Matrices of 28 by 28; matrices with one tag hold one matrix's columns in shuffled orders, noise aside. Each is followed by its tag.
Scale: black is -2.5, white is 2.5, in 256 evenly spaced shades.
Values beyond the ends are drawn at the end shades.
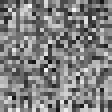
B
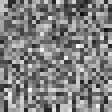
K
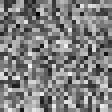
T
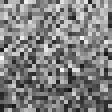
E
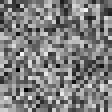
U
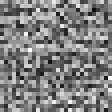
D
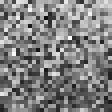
E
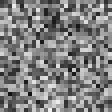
U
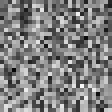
B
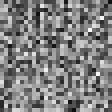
B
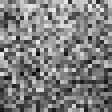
E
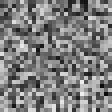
T
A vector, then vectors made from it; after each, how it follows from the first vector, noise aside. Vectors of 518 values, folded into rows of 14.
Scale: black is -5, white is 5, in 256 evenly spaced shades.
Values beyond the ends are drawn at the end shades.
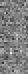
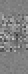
negated, partly zeroed.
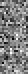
scaled up.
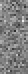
wrapped around.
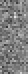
wrapped around.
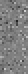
reversed, negated, partly zeroed.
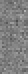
reversed, negated, shrunk.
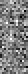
reversed, scaled up.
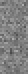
negated, shrunk.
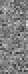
wrapped around.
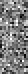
reversed, scaled up.
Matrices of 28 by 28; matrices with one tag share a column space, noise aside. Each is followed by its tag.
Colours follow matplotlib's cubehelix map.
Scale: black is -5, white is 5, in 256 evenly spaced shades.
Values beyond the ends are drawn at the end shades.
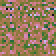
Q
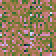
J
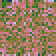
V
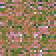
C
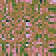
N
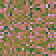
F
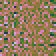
J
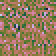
Q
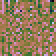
V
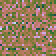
F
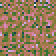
C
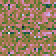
F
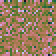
V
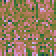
N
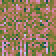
N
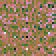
F
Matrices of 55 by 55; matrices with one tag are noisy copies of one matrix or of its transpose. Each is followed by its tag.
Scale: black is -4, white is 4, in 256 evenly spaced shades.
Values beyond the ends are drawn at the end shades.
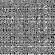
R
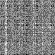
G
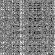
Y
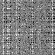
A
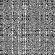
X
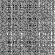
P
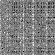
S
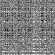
P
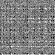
R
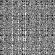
X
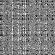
X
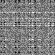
X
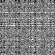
X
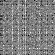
X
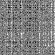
P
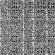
S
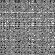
X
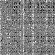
S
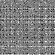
R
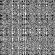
X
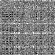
S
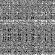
Y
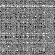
G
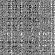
P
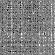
P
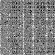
S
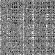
S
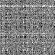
G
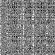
S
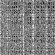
S
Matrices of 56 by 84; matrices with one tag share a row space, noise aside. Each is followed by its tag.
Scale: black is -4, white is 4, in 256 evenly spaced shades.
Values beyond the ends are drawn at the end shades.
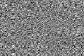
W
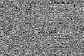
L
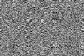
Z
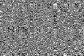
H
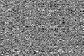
L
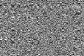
W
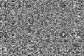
W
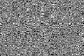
Z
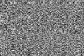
W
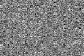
H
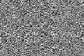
Z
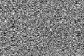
W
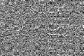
L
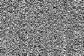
H
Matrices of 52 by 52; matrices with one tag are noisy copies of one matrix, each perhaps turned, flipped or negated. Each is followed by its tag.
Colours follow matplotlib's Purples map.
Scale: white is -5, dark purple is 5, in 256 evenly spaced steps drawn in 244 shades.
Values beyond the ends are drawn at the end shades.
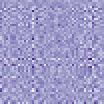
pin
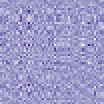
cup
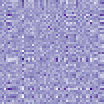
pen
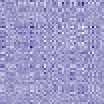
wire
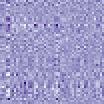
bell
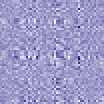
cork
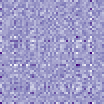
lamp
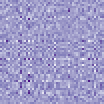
cup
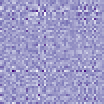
pin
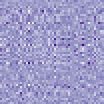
cup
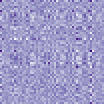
lamp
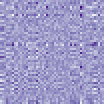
pen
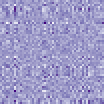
pen
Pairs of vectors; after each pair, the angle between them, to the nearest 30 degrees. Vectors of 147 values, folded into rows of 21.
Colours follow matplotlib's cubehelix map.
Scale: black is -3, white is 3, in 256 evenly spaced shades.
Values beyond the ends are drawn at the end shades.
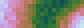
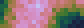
120 degrees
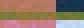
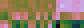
150 degrees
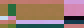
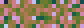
90 degrees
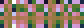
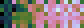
60 degrees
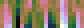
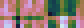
60 degrees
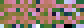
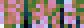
60 degrees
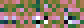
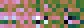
30 degrees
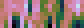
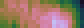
90 degrees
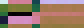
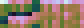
30 degrees
